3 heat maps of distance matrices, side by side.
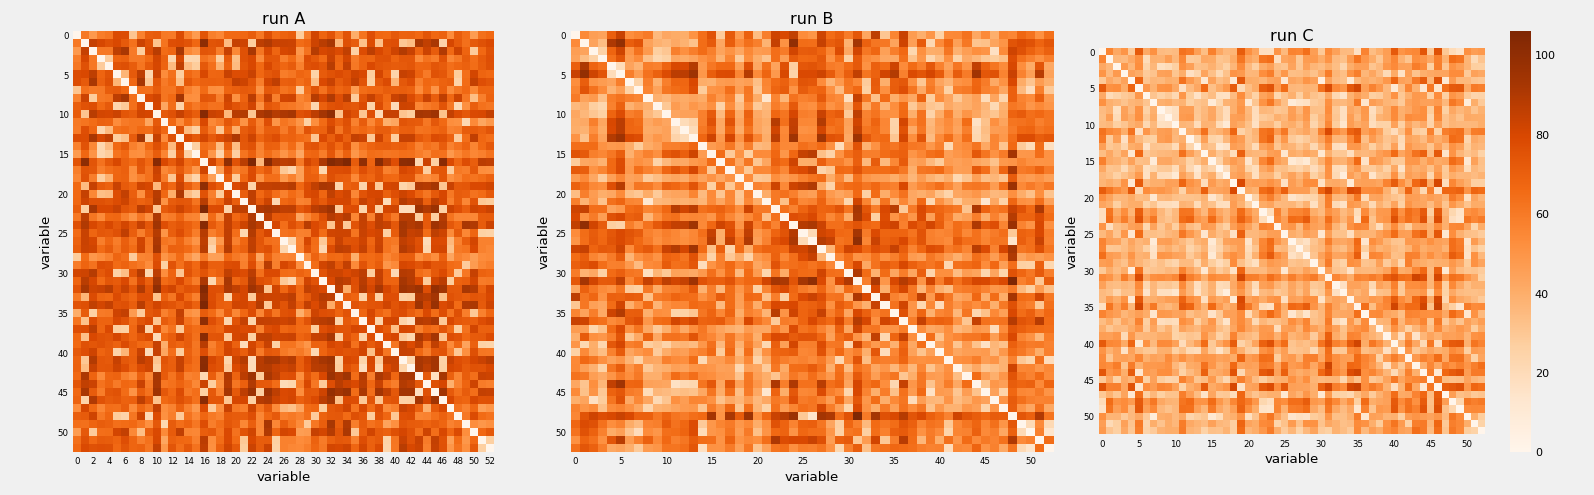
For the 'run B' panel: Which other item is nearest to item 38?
34
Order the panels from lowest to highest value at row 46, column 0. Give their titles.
run B, run A, run C
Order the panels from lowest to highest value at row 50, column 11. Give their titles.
run C, run A, run B
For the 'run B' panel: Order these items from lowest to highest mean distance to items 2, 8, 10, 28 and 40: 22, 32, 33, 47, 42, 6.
42, 47, 6, 32, 33, 22
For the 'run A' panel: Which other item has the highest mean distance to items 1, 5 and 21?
16
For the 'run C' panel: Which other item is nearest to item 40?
5
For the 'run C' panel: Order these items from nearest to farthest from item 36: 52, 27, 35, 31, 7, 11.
7, 27, 52, 11, 31, 35
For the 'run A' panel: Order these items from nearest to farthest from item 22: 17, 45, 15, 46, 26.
46, 15, 17, 26, 45
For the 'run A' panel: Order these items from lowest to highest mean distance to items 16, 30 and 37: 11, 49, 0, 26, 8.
11, 49, 26, 0, 8
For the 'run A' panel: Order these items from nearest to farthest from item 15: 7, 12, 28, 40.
12, 28, 7, 40
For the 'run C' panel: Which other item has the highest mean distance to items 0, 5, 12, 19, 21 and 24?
31
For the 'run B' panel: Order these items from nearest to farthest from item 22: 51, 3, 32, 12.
3, 32, 12, 51
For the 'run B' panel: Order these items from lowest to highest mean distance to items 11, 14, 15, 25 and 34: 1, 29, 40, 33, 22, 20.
20, 40, 29, 1, 33, 22
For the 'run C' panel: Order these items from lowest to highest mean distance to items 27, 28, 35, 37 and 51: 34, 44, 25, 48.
25, 34, 48, 44
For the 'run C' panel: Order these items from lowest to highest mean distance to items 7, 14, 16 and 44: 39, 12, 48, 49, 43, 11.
12, 39, 11, 43, 49, 48
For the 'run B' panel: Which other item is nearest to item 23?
33
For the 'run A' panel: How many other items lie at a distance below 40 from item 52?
4
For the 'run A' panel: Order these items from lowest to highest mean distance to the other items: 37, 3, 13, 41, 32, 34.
3, 37, 13, 41, 34, 32
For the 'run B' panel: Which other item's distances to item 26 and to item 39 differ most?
48
